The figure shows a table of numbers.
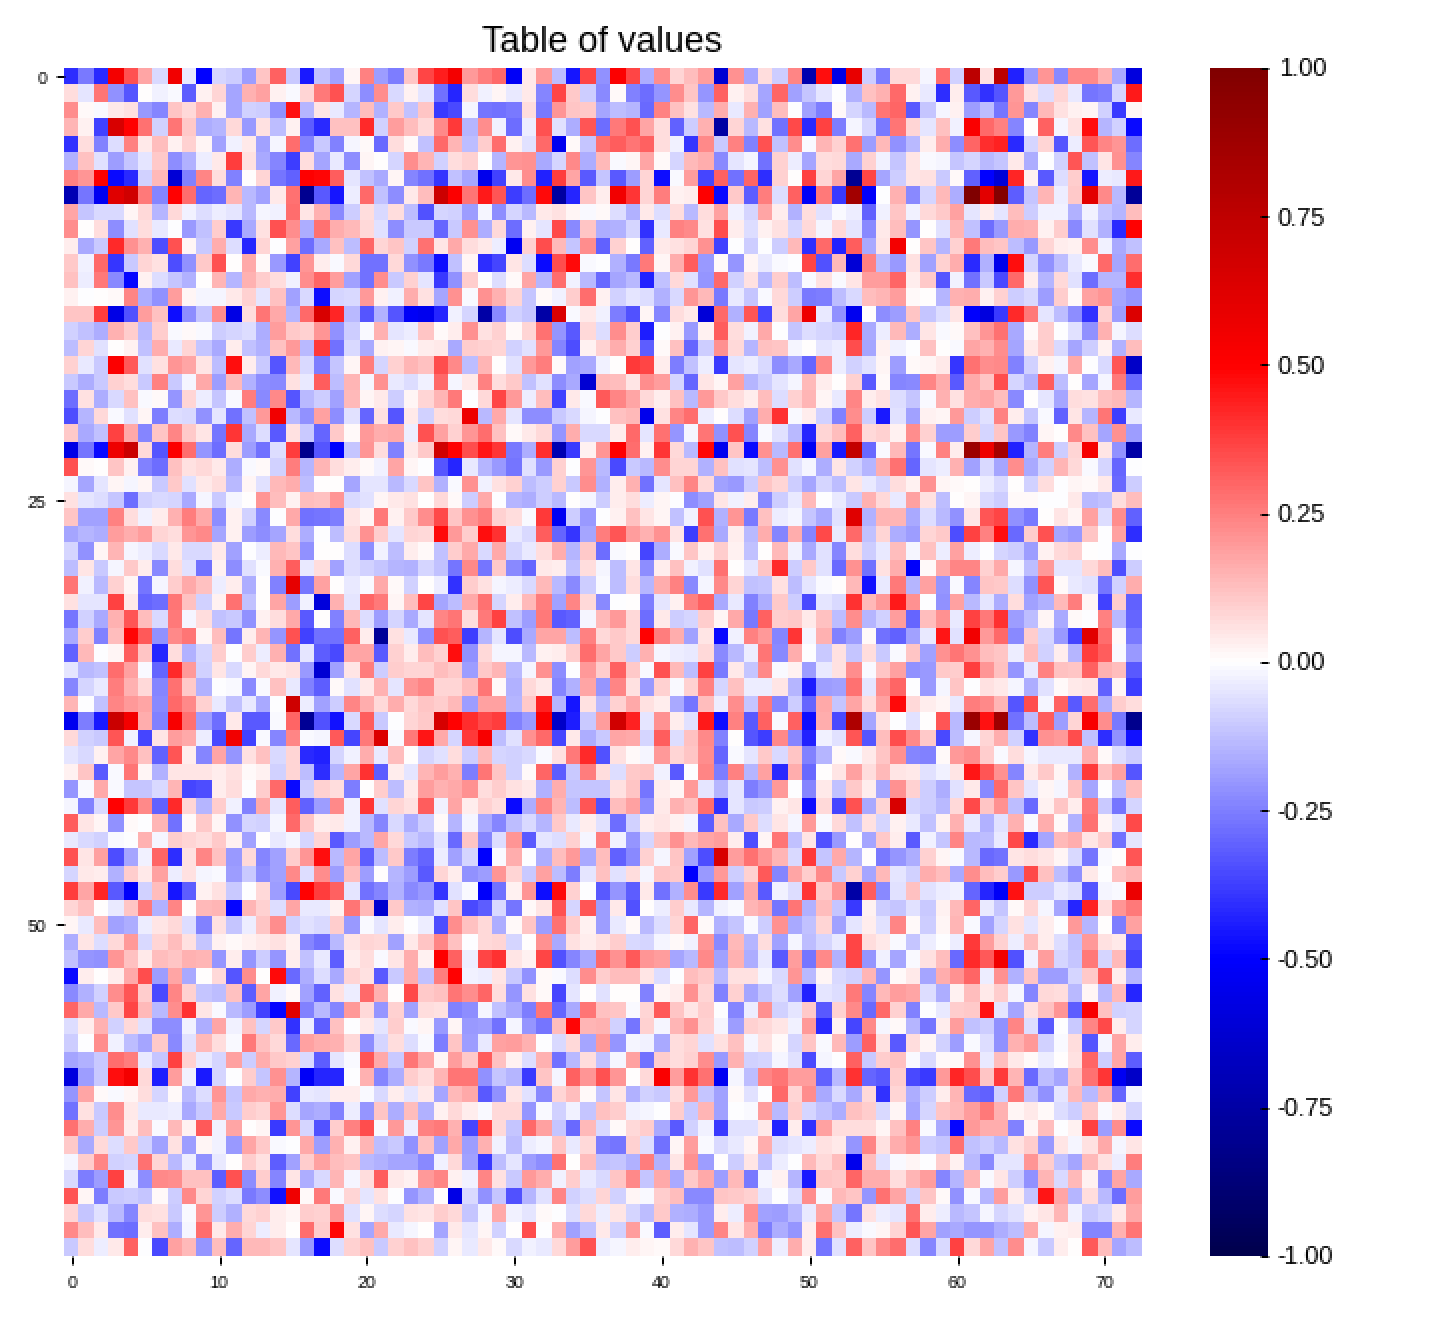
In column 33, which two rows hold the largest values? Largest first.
14, 48
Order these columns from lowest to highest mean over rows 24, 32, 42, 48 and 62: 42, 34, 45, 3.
34, 45, 3, 42
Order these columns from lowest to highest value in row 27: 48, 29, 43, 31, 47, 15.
48, 31, 15, 47, 43, 29
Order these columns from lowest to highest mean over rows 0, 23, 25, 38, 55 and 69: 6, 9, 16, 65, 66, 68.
16, 6, 9, 65, 68, 66
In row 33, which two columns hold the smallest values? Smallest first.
21, 44
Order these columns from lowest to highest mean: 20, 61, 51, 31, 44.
44, 31, 51, 20, 61
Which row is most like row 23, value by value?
2
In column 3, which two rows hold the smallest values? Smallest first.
14, 6
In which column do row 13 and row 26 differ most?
53
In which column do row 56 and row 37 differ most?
15
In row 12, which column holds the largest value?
72
